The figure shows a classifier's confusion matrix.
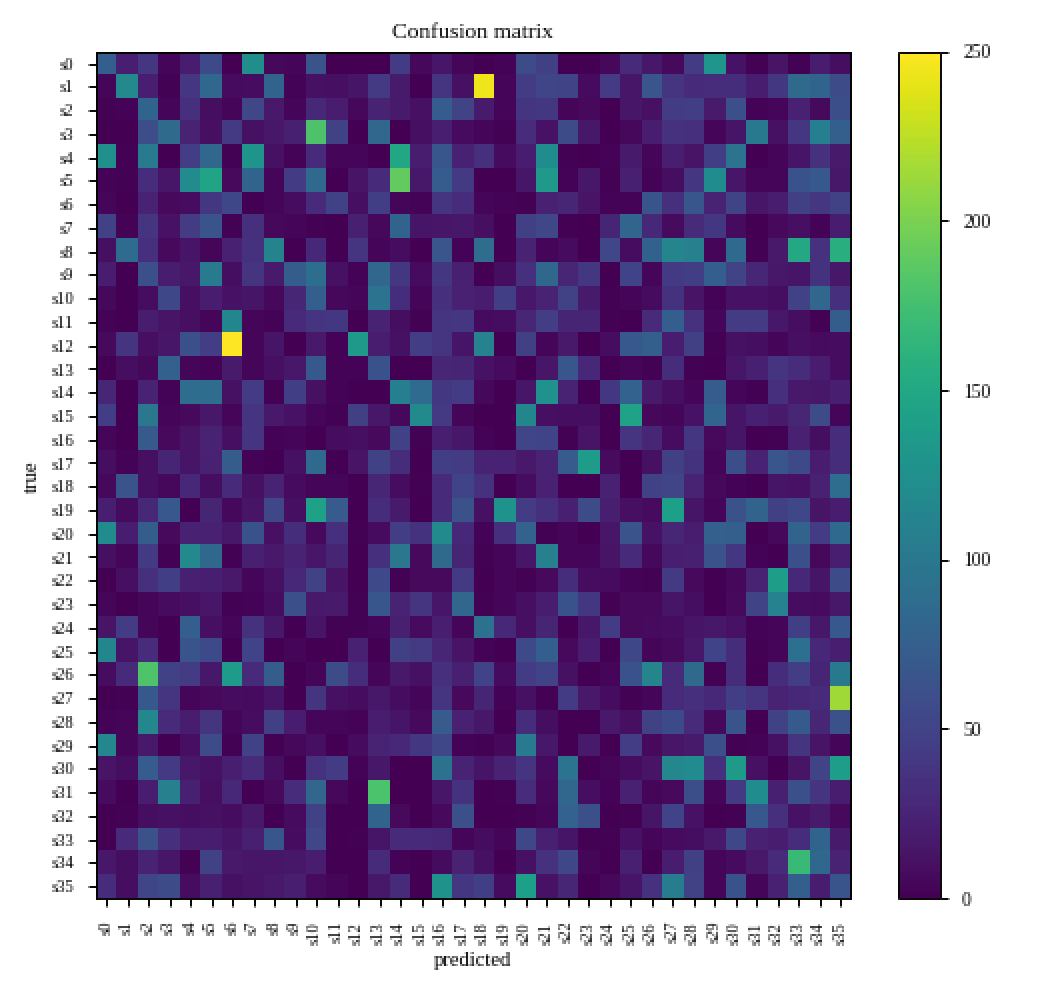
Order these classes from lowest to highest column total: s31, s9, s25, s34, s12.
s12, s9, s31, s25, s34
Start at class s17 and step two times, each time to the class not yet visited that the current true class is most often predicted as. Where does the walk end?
s32
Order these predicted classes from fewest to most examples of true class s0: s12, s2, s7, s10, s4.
s12, s4, s2, s10, s7
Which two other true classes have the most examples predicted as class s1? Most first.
s8, s18
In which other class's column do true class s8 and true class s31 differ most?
s13
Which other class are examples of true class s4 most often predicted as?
s14
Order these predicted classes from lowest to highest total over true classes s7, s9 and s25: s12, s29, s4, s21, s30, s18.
s18, s12, s30, s4, s29, s21
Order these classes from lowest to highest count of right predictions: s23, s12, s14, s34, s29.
s23, s29, s34, s14, s12
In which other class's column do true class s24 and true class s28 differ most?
s2
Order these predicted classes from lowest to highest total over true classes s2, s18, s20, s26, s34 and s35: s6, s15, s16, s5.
s15, s5, s6, s16
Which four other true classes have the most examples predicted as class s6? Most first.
s12, s26, s11, s17
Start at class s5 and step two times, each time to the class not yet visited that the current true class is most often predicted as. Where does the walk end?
s21
